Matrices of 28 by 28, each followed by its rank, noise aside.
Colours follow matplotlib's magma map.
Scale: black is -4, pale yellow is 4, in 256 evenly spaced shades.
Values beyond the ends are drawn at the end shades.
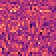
six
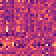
three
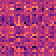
three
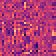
four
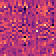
four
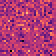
six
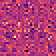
six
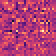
four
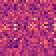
three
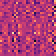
three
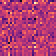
four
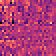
four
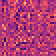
five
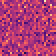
six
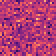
six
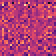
three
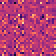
four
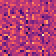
five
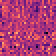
four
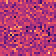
six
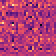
five
